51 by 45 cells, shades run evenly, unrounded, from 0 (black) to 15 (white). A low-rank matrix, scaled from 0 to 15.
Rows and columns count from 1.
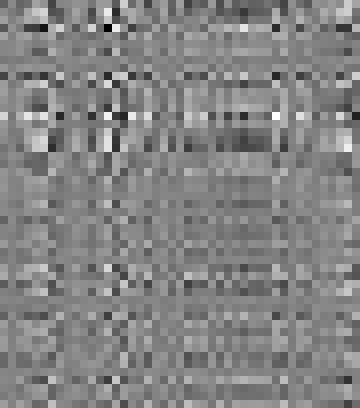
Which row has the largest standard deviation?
15
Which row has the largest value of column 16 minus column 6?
10
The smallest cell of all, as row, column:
4, 14
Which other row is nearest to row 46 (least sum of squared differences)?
28
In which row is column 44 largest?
19
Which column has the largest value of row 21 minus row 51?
16
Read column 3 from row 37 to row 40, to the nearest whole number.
7 8 7 7
